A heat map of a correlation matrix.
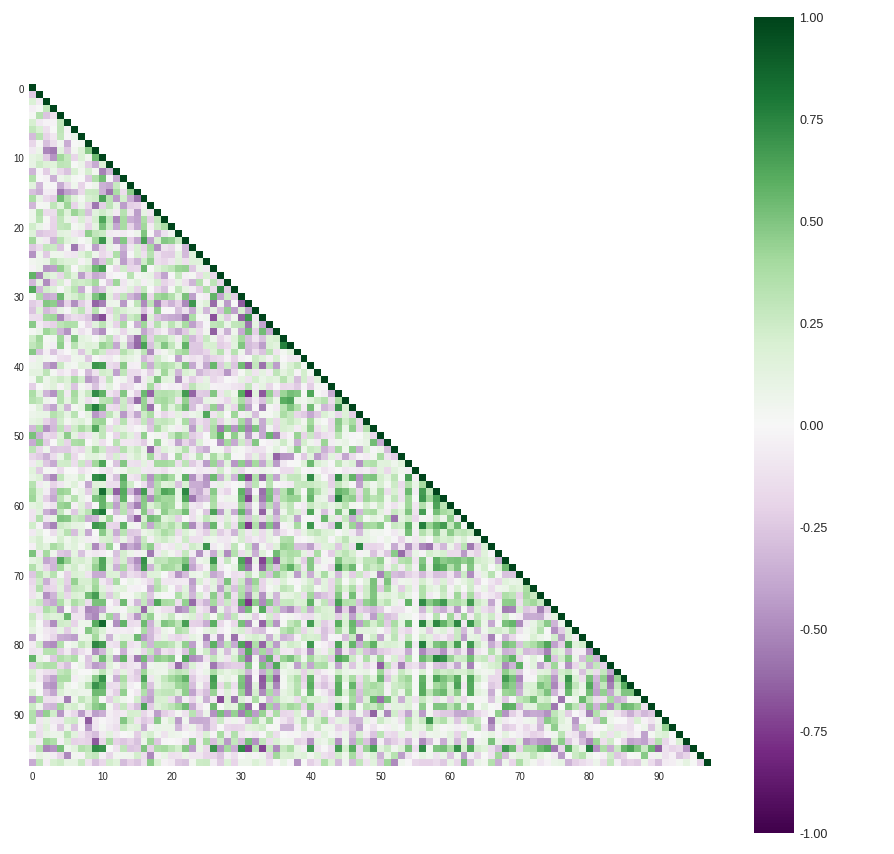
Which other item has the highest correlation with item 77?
10
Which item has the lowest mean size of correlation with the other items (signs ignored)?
55
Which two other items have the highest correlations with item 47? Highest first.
66, 25
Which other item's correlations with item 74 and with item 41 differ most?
31
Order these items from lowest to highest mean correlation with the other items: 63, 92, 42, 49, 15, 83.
15, 83, 92, 42, 49, 63
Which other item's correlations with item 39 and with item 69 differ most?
16
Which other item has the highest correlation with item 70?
83
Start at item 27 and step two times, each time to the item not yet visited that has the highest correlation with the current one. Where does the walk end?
0
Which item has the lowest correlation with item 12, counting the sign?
58
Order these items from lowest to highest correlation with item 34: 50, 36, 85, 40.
36, 40, 85, 50
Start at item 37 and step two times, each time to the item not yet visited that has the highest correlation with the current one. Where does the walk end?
45
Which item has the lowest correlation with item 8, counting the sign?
91
